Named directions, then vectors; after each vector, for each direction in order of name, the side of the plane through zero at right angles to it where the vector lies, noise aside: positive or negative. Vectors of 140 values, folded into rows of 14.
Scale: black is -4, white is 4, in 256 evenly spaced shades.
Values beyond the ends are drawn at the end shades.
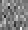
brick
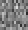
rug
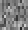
negative, negative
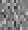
positive, negative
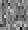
negative, negative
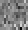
negative, negative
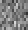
negative, positive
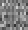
positive, positive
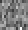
positive, positive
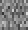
positive, negative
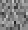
positive, negative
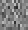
positive, negative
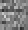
negative, positive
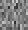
positive, negative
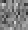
negative, positive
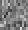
positive, positive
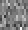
positive, positive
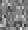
positive, positive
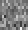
positive, positive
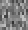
positive, positive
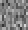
negative, negative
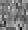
negative, negative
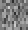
negative, positive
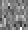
positive, positive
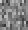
negative, negative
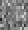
positive, positive
